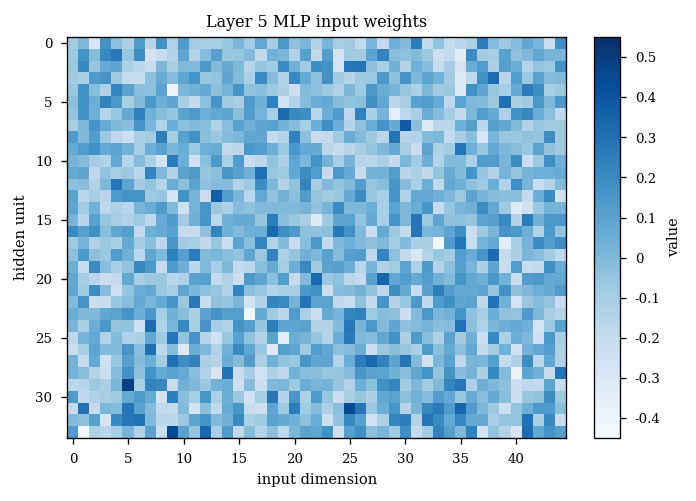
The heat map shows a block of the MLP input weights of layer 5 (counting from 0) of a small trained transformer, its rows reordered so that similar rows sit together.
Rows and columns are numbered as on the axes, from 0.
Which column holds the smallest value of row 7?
32
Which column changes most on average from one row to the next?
9
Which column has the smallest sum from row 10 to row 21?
3
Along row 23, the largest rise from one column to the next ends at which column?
17
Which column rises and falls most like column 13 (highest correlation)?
4
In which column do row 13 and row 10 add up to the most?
13
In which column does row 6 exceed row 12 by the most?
19
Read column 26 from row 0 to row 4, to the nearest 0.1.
-0.2 -0.1 0.3 -0.1 -0.1
